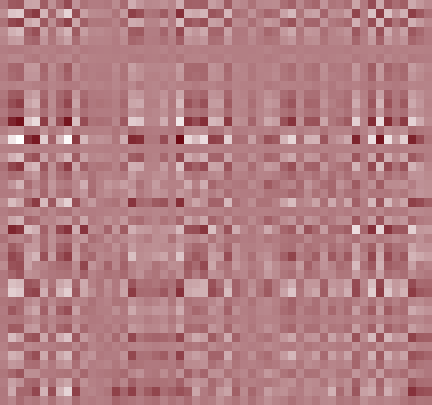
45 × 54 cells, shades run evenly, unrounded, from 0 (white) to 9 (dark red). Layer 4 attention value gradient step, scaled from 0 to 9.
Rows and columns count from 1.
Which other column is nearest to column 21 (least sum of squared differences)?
53
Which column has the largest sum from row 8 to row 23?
9
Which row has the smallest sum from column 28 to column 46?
23
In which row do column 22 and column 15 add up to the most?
44
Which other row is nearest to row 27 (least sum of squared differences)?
22
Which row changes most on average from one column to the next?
16
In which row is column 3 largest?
14
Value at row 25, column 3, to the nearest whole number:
3
